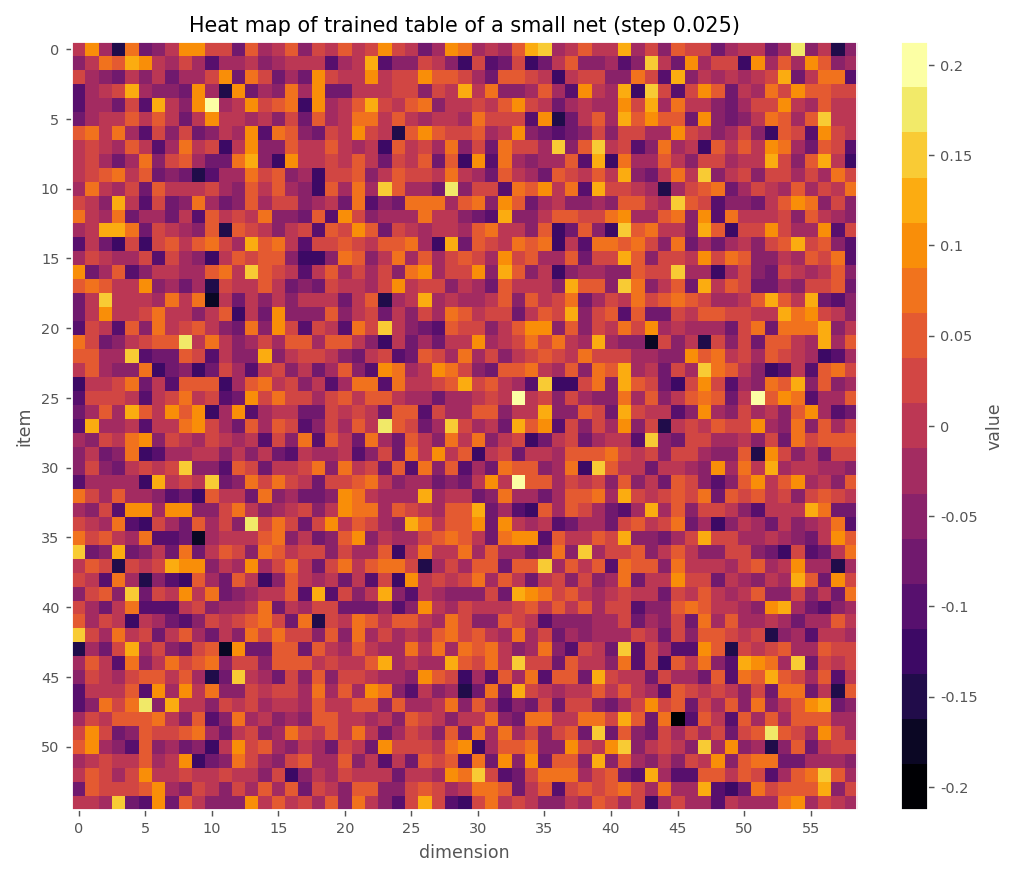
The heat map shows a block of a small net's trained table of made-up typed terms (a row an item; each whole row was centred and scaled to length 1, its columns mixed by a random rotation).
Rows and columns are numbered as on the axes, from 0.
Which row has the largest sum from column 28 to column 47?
0
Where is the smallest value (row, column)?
48, 45
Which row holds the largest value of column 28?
10
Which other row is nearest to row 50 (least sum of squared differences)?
23
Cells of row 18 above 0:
20
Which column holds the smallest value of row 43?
11
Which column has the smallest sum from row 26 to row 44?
44
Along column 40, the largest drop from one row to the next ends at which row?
13
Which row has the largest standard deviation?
24
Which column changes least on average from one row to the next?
50
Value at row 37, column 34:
0.05
